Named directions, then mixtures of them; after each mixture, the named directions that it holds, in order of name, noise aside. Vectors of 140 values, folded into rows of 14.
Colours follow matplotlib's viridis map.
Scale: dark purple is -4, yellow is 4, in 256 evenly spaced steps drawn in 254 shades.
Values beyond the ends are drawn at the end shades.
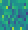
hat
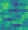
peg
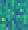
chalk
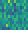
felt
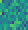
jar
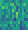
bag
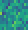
hat, jar.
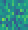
chalk.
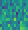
bag.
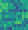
bag, jar, peg.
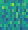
bag.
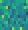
hat.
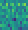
bag, chalk.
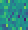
chalk, felt, hat.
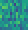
bag, felt, peg.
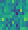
bag, chalk, peg.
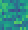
jar, peg.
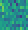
felt, hat, peg.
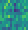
chalk, felt, peg.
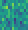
bag, chalk, hat.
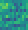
bag, peg.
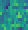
hat, jar, peg.
